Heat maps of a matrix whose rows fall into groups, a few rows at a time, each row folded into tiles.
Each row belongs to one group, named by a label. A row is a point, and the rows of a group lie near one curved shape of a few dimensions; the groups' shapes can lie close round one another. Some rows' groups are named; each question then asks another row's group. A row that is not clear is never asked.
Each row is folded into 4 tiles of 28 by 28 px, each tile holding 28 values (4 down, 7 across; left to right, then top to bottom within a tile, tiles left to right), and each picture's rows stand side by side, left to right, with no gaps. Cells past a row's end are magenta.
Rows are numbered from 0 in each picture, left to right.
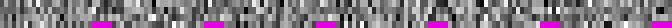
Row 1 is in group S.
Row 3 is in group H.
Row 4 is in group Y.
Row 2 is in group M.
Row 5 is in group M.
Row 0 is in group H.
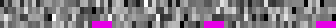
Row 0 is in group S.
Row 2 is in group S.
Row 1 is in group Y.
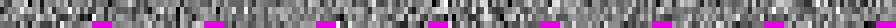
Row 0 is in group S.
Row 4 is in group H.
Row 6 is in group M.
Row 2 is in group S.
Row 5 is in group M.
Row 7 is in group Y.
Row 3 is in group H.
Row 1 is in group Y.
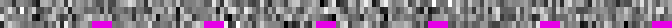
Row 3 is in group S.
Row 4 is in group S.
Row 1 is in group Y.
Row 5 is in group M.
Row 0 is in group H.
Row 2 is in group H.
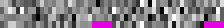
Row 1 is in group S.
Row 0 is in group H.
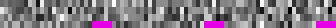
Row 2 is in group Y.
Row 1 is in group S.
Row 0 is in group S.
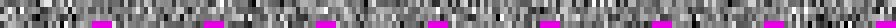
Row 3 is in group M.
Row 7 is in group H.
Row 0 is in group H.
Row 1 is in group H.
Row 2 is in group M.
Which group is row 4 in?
S
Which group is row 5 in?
Y
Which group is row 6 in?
M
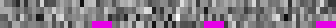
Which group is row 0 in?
S
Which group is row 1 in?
M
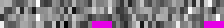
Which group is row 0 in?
H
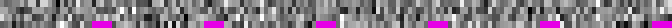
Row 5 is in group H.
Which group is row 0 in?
M
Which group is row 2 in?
H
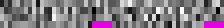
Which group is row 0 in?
S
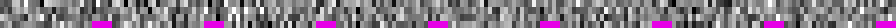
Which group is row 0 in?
S
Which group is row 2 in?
H
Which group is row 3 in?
M
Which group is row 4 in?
S
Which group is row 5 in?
Y
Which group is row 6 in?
M
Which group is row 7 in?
M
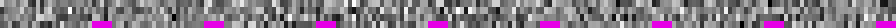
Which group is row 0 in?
S
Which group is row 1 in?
H
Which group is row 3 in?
Y
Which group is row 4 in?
H
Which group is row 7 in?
H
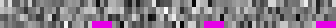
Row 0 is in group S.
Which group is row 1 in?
S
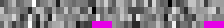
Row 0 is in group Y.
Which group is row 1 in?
M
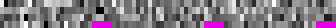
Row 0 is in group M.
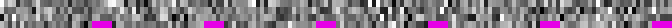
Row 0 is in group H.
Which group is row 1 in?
H
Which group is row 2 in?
S
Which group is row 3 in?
Y
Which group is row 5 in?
H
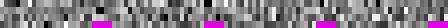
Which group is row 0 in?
M
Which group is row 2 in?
S
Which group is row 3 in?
S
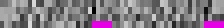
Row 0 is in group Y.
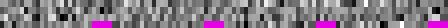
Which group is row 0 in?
H
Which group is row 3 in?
M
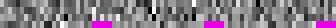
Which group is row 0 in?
M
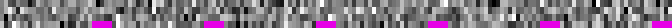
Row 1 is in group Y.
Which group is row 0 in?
H
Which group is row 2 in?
M
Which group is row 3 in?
H
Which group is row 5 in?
Y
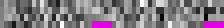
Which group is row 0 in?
M
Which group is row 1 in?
S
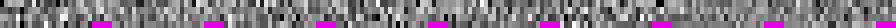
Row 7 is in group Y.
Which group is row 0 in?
M
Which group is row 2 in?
Y
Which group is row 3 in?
S
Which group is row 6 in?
S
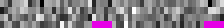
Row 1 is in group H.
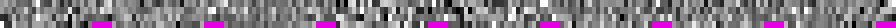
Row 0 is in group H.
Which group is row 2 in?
S
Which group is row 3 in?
S
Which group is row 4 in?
M
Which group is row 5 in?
H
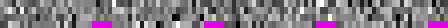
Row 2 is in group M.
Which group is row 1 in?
M
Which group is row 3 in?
H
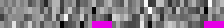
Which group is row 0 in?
M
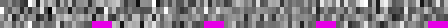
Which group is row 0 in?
S
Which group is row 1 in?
Y
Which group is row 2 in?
Y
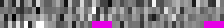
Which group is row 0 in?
H
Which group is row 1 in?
S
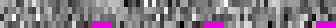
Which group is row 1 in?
Y
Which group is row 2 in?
M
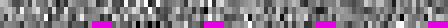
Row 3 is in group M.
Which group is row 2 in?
M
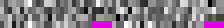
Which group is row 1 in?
H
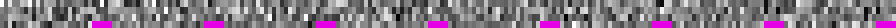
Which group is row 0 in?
S
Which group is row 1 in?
Y
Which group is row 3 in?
H
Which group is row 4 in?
S
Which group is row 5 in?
H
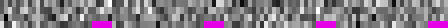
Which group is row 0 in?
H
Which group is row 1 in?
H
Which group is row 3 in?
M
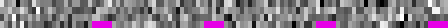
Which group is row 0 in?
H
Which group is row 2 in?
Y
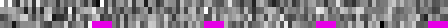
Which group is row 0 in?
S
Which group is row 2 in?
M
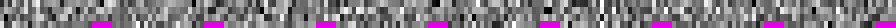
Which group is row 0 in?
H
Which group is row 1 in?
M
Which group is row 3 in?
H
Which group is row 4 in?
M
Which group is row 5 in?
Y
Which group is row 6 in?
Y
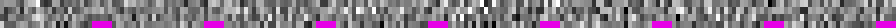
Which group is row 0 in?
H
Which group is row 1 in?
Y
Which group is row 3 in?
H
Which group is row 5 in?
Y
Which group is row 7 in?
M
